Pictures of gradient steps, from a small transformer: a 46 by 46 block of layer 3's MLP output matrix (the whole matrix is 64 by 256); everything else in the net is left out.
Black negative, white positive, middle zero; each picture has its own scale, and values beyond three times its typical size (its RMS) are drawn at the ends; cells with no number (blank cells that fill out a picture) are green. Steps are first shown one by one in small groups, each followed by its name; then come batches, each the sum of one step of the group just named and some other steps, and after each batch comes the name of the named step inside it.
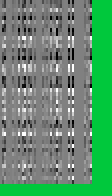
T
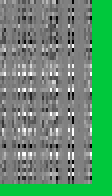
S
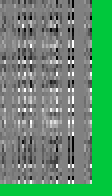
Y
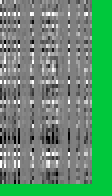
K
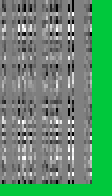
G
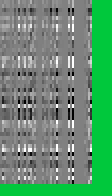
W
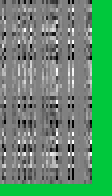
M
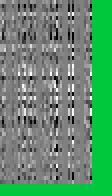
S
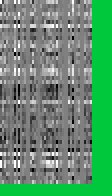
K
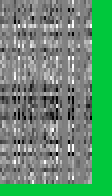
W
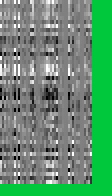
S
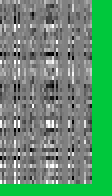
M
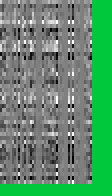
Y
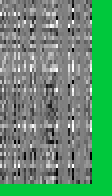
K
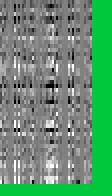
T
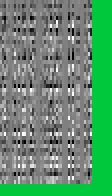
T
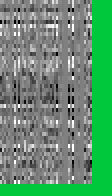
W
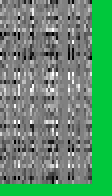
M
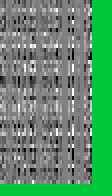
T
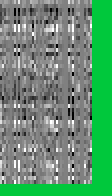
W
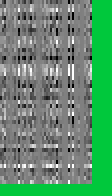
T
